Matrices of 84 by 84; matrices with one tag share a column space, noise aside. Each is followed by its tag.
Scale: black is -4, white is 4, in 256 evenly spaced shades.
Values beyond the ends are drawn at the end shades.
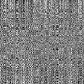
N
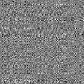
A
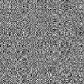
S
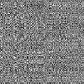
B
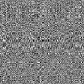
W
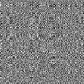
B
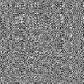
B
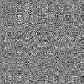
W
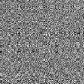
S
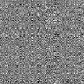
A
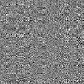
A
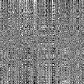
N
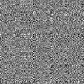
A
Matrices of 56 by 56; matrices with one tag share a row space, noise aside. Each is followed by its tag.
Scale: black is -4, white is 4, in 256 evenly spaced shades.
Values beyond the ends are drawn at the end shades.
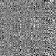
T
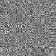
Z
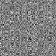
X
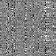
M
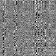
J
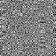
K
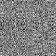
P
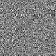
P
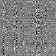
J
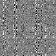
J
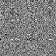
X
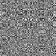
K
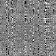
M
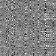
M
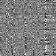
M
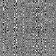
J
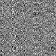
P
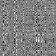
J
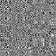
Z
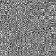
Z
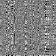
M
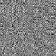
P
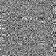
K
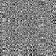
K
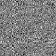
P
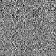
P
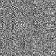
P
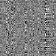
M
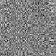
Z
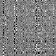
J
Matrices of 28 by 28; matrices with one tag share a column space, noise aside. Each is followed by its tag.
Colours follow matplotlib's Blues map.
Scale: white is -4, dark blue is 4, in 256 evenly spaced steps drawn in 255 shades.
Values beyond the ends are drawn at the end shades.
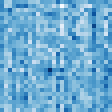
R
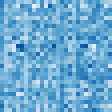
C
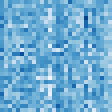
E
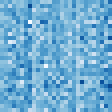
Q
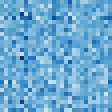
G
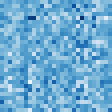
G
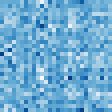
E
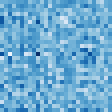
E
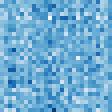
G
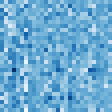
R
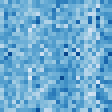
E
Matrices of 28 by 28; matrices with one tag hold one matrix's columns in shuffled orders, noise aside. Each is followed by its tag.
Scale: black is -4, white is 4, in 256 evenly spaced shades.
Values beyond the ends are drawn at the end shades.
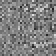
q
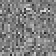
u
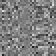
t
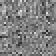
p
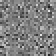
t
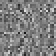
u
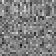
p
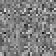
u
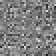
t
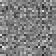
t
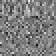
p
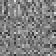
p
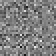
t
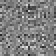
t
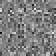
u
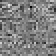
q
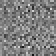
t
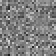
t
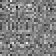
q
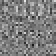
p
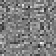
q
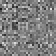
q
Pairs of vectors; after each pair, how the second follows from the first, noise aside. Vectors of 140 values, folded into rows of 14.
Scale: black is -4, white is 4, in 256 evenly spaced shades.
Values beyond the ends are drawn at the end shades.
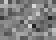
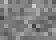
shrunk.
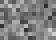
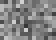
sign-scrambled.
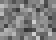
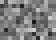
negated.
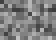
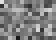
negated.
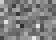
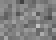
reversed, negated, shrunk.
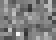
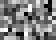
negated, scaled up.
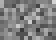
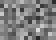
negated.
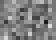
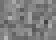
shrunk.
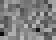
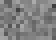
reversed, shrunk.
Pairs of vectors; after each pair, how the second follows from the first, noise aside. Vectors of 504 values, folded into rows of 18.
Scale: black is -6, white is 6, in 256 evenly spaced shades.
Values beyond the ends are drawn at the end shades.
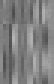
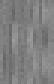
shrunk.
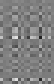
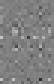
partly zeroed.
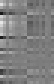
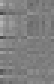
shrunk.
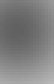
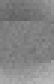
partly zeroed.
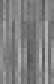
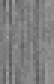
wrapped around, negated, shrunk.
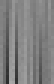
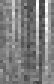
reversed, negated, scaled up.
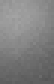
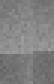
wrapped around, negated, shrunk.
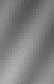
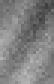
reversed, negated.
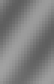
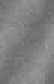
wrapped around, negated, shrunk.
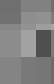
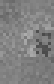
partly zeroed.
